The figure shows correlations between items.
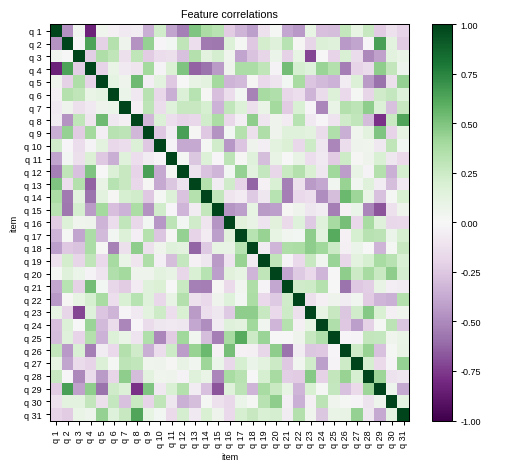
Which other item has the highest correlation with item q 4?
q 2
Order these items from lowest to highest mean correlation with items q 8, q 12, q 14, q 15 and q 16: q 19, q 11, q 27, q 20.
q 19, q 20, q 11, q 27
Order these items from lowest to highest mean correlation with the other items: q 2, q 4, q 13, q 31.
q 13, q 2, q 4, q 31
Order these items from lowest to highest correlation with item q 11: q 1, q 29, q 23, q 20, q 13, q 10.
q 1, q 13, q 23, q 10, q 20, q 29
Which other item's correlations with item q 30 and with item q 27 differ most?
q 24
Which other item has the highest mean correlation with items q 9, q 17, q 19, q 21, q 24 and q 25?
q 4
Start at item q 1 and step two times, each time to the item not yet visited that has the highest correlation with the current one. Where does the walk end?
q 26
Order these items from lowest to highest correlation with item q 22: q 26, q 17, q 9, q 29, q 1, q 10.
q 1, q 29, q 10, q 26, q 17, q 9
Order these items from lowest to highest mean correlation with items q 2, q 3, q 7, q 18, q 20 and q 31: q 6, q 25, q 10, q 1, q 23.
q 1, q 23, q 10, q 25, q 6
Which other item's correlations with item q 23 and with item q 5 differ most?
q 3
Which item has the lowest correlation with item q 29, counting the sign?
q 8
